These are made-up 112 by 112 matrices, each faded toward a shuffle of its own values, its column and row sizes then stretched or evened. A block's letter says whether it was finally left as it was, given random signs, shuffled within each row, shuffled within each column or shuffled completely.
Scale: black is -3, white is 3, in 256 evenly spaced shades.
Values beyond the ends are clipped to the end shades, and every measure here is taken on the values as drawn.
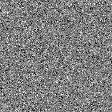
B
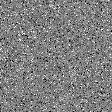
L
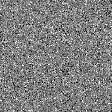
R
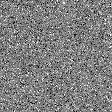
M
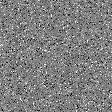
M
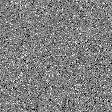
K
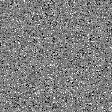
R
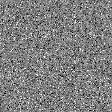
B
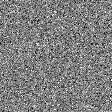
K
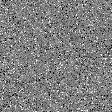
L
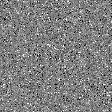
R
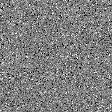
B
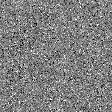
L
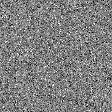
L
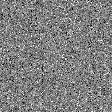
L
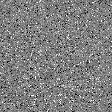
R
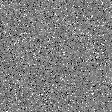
M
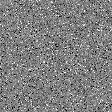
K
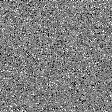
K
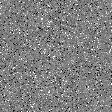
L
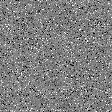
K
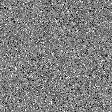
K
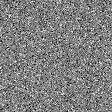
M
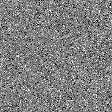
L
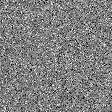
M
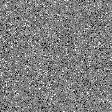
B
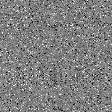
R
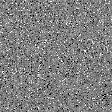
R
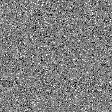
B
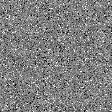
B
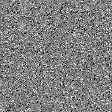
B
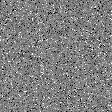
M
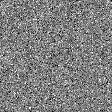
L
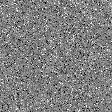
L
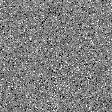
L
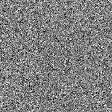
L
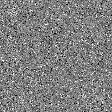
L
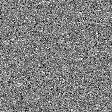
K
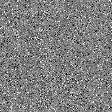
R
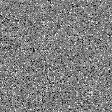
R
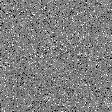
L
